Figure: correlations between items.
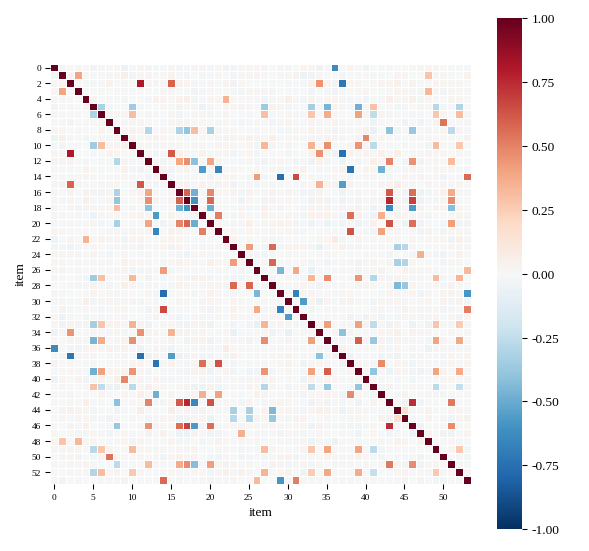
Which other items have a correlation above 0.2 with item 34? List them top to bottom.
2, 11, 15
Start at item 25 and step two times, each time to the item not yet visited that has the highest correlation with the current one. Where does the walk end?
23
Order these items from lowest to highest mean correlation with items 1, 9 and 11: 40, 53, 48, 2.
53, 48, 40, 2
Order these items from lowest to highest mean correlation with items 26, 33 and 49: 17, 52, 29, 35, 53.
29, 17, 53, 52, 35
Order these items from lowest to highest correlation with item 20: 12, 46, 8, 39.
8, 39, 12, 46
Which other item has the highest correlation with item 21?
38
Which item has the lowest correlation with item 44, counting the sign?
28
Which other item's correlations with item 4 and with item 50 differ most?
7
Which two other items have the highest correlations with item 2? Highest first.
11, 15
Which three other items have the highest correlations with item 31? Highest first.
14, 53, 26
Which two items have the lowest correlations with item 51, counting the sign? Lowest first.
18, 8
